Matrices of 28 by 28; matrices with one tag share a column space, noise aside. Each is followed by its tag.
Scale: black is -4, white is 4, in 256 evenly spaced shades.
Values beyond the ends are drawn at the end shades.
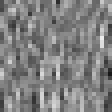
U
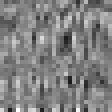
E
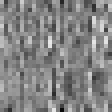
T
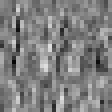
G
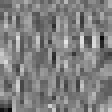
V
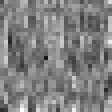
V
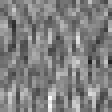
U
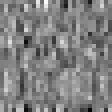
T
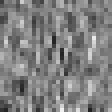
V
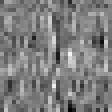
V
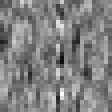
U
